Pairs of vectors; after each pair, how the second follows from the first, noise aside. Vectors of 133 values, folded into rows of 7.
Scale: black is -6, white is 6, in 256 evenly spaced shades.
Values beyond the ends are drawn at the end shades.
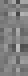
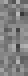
negated.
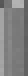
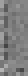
wrapped around, negated, partly zeroed.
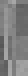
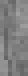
negated, shrunk.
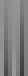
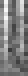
reversed, negated, scaled up.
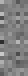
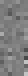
reversed, partly zeroed.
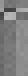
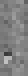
wrapped around, partly zeroed.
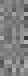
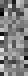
reversed, negated, scaled up.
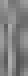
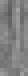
reversed, shrunk.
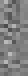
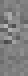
negated, partly zeroed.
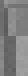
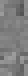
wrapped around, partly zeroed.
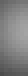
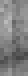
wrapped around.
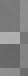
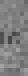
negated, partly zeroed.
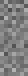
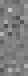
wrapped around, partly zeroed.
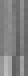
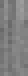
reversed, shrunk.
